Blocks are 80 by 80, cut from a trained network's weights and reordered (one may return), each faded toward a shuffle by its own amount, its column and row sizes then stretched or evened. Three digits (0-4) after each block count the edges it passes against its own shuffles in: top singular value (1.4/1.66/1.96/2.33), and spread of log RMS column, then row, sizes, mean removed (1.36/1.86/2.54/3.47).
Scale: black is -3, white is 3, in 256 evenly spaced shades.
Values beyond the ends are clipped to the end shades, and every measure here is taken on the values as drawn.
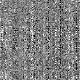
3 3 2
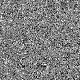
1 0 1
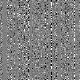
2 4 1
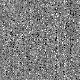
0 2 0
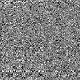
3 1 2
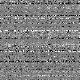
3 2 4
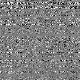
0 1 4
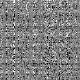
2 4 0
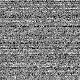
3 1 3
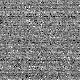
2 1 2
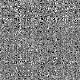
0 2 3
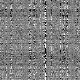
3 4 0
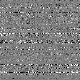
2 1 4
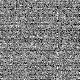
2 2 0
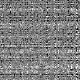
4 4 2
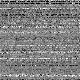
4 0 4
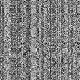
4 0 1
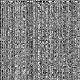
4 2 2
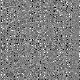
0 3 2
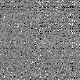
1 2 2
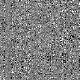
1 3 1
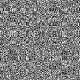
4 1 1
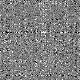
1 1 3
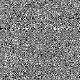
1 2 3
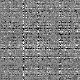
4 3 3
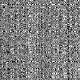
3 1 3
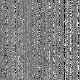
3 4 0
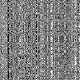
4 3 2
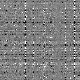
4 3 2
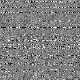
1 0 4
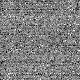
1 0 2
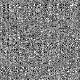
1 0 3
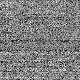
1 1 2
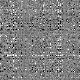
2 3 2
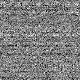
1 0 2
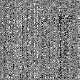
2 3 2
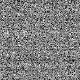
0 2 0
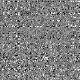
2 2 3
